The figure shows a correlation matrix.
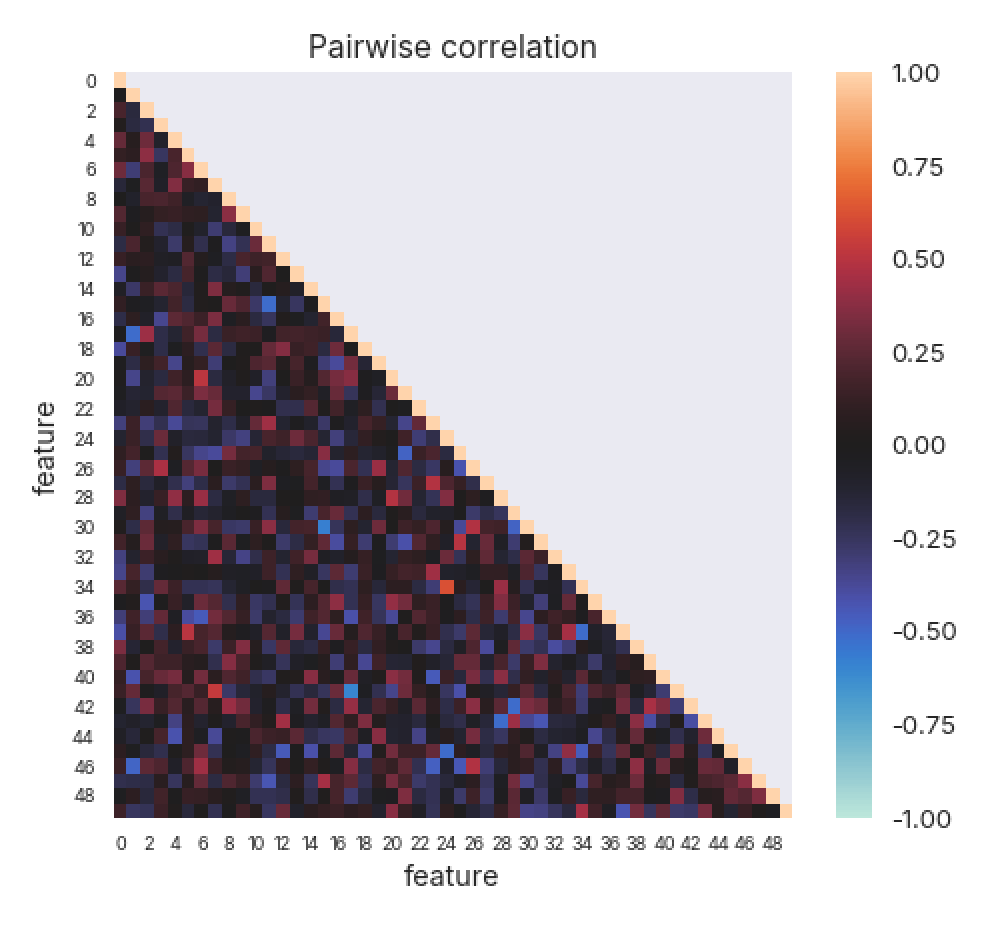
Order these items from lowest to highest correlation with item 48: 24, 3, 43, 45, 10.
10, 24, 43, 3, 45
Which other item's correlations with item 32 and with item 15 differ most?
30
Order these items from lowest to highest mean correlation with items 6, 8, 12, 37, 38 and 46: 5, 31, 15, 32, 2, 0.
31, 32, 15, 0, 2, 5
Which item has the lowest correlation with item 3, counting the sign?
16
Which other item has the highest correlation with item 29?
43
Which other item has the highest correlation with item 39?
42
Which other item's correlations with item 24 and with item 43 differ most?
28
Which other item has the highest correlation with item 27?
23
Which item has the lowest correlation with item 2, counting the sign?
35
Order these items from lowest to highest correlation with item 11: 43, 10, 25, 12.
25, 43, 12, 10
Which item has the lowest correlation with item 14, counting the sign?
45
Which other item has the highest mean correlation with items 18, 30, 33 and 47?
37
